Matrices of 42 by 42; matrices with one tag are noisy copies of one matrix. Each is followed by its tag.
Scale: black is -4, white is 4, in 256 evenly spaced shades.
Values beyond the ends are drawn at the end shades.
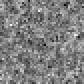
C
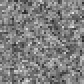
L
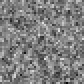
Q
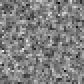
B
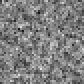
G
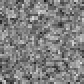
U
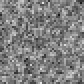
C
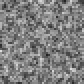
B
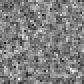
B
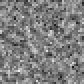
L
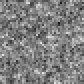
U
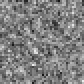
L
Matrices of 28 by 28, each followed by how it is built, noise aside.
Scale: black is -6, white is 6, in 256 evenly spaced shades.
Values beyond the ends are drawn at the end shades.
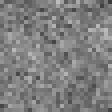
smooth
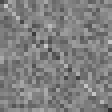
diagonal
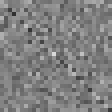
diagonal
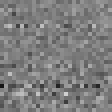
uneven rows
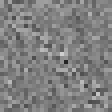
banded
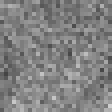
smooth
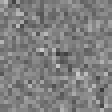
banded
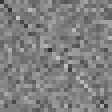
diagonal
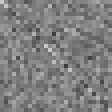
diagonal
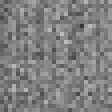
blocks
